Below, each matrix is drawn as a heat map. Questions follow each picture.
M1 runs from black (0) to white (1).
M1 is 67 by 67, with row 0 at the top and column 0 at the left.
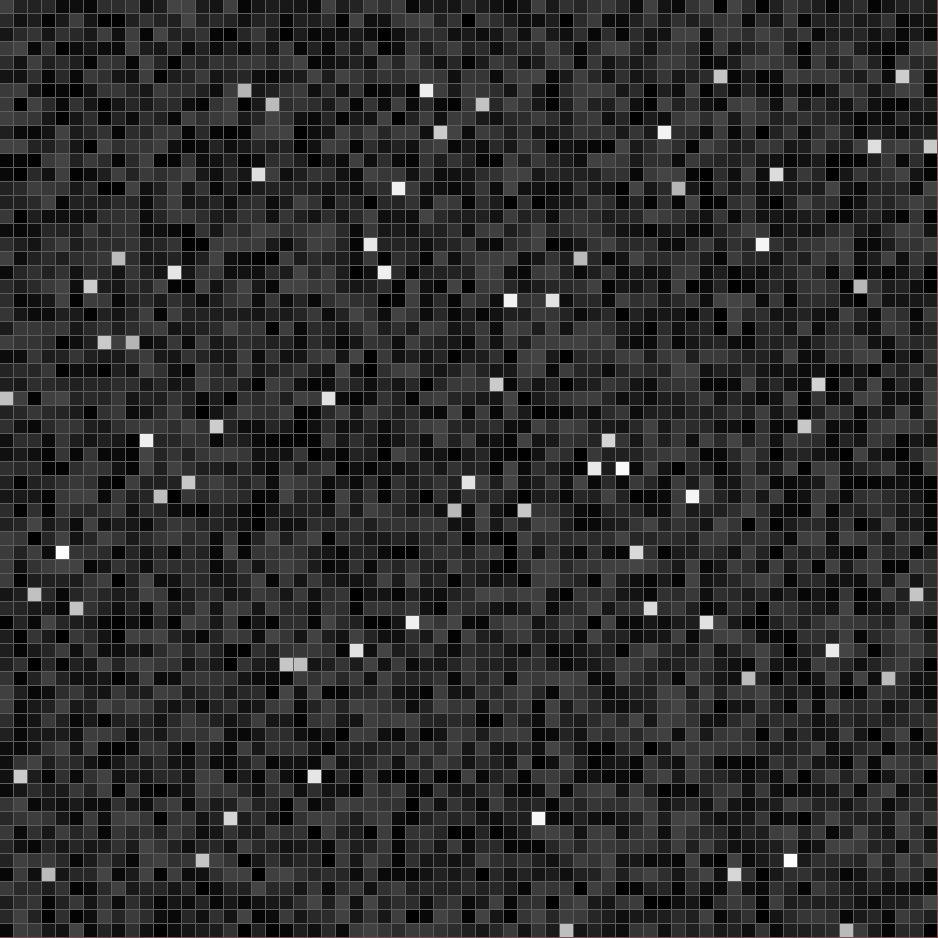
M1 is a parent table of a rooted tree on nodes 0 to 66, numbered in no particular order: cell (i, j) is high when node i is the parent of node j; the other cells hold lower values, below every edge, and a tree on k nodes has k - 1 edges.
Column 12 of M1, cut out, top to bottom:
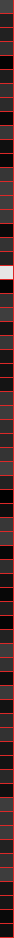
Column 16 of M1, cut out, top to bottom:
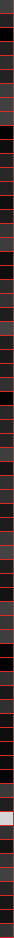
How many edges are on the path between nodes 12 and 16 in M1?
4
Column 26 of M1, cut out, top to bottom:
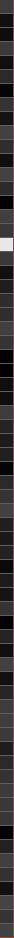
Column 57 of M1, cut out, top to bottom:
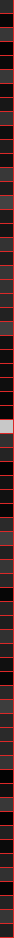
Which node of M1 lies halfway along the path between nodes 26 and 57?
6
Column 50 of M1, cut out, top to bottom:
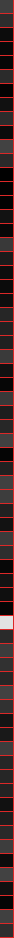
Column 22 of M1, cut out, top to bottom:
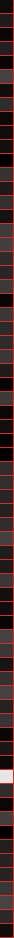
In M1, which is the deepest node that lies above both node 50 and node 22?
7
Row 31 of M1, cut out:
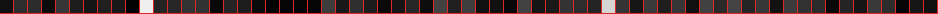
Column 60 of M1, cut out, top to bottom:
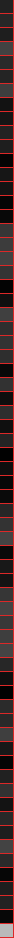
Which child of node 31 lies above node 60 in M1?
10
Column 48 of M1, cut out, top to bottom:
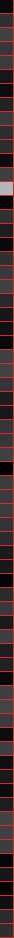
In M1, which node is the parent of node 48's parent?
34
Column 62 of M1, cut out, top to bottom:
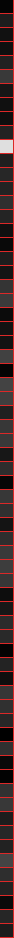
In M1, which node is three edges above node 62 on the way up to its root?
9
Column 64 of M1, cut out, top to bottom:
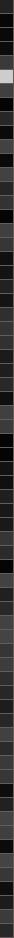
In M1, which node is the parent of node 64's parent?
43
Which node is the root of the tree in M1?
24
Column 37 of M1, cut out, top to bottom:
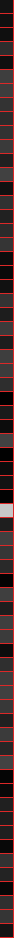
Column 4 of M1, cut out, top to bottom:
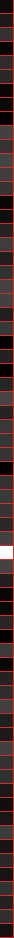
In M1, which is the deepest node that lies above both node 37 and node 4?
21
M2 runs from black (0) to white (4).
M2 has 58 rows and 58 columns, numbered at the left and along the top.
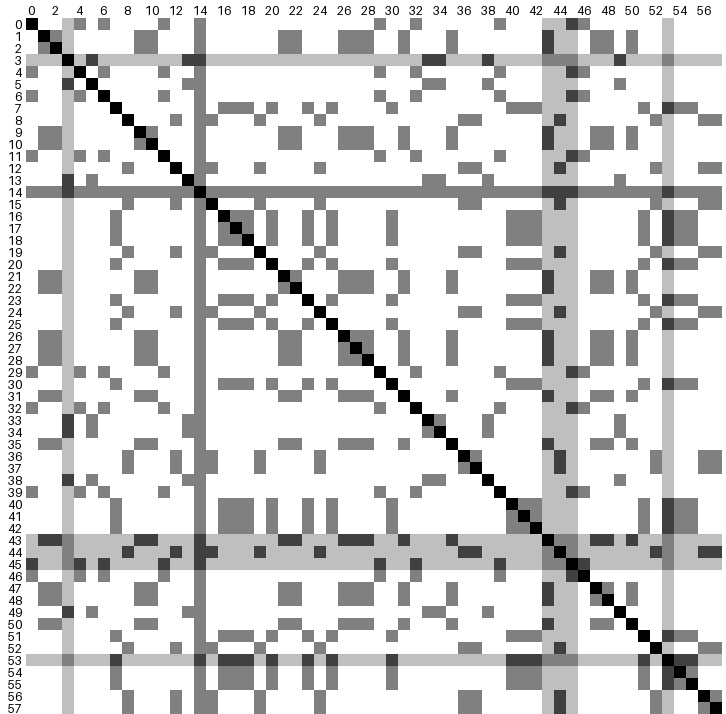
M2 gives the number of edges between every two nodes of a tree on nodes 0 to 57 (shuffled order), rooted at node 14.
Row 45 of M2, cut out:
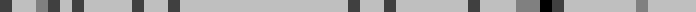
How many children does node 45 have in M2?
8
